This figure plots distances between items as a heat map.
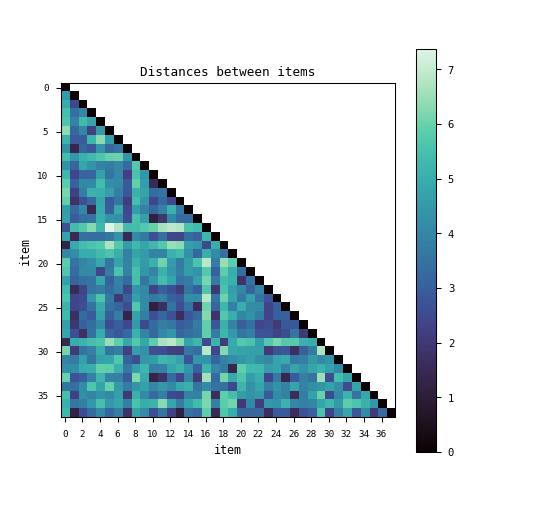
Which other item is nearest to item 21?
4
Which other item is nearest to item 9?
27
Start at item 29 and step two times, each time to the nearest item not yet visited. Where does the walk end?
18
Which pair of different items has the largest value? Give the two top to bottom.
5, 16
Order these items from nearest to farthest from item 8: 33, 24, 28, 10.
24, 28, 10, 33
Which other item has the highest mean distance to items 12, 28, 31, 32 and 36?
16
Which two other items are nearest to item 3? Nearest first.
14, 5
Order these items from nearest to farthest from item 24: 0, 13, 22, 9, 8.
13, 22, 9, 8, 0
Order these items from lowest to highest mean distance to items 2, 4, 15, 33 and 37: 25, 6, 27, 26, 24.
25, 26, 27, 24, 6
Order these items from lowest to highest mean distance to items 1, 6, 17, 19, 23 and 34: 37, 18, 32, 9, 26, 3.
37, 26, 32, 9, 3, 18
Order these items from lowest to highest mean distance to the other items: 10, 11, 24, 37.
37, 10, 24, 11
